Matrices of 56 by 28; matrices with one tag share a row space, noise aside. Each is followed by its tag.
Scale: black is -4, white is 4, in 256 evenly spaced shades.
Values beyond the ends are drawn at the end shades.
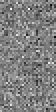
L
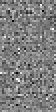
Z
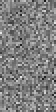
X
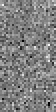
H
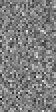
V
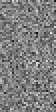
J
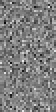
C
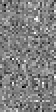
J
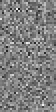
V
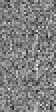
J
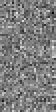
H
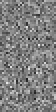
V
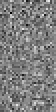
C
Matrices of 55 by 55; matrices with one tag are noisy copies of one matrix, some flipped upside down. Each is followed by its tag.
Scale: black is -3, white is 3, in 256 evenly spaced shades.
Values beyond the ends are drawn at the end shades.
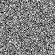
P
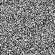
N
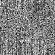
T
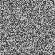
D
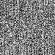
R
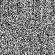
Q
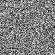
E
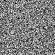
E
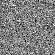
E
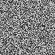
P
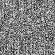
R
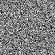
P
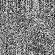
T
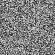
E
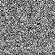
D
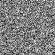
D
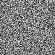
E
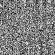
Q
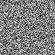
P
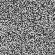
N
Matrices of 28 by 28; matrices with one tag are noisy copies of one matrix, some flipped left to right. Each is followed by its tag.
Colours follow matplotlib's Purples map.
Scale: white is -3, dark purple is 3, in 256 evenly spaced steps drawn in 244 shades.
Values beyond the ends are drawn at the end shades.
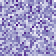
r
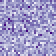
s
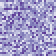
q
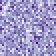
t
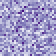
q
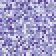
q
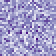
s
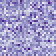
s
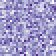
q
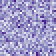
s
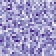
t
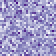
r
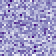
s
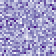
q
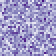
r
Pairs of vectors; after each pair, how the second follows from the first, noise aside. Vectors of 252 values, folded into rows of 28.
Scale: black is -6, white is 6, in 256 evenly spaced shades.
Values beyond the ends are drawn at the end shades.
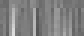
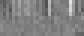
reversed, partly zeroed.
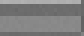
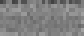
negated, partly zeroed.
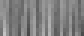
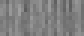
wrapped around, negated, shrunk.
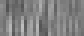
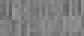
wrapped around, negated, shrunk.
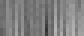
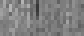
reversed, partly zeroed.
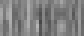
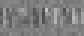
reversed, partly zeroed.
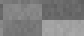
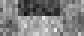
wrapped around, negated, scaled up.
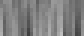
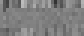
reversed, partly zeroed.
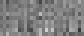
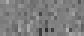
negated, partly zeroed.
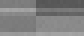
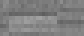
wrapped around, negated, shrunk.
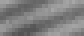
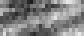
wrapped around, negated, scaled up.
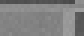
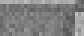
negated.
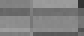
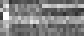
wrapped around, negated, scaled up.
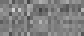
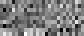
wrapped around, negated, scaled up.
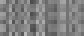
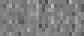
reversed, negated, partly zeroed.
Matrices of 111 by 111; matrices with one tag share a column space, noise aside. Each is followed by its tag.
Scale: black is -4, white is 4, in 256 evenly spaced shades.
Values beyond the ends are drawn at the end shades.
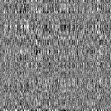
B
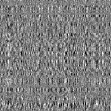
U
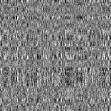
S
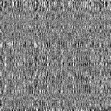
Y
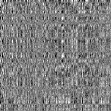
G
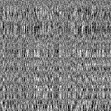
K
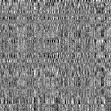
G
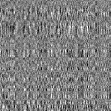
K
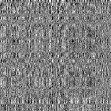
G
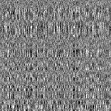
K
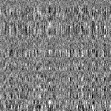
K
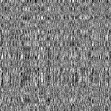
S
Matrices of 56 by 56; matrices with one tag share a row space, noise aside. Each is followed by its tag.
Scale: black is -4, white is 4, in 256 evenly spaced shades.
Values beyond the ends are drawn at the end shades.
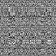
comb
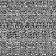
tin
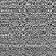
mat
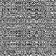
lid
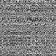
lid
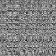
tin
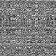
lid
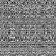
comb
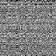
tin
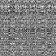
comb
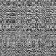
lid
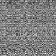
tin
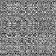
tin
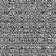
comb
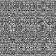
comb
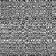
mat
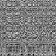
tin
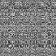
comb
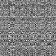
comb
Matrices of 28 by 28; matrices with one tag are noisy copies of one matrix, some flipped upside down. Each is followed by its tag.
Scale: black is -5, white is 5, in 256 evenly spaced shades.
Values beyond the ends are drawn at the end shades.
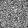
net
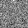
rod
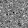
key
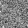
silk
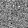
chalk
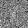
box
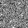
rod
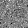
chalk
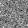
silk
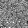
chalk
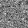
key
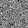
rod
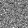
rod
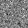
key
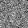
box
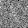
box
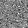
chalk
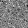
chalk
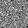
net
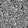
net
